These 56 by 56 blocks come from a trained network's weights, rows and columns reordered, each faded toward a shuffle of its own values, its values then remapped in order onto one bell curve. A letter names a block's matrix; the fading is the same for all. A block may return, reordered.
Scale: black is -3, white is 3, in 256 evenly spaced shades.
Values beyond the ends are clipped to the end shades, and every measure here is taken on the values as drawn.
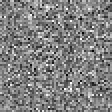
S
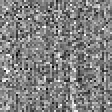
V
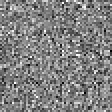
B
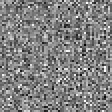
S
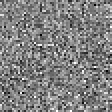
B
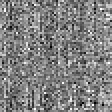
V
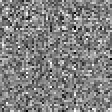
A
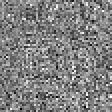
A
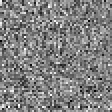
A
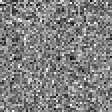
B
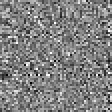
A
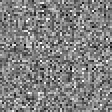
B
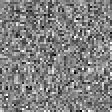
S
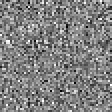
B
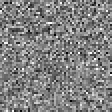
B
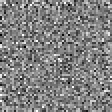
S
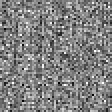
V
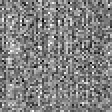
V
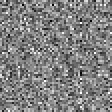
S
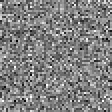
S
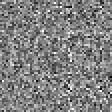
A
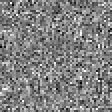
S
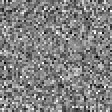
S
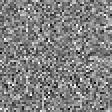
B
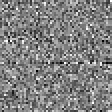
A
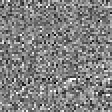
S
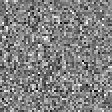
A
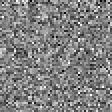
S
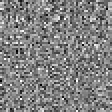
S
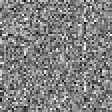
A
